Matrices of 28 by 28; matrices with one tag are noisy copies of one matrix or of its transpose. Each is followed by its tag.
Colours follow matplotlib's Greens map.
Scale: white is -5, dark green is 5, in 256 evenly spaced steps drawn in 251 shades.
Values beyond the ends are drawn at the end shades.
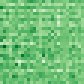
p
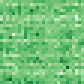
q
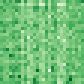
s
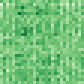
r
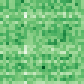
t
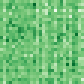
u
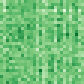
u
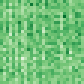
p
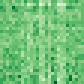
s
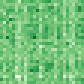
q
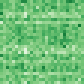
t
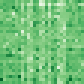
s
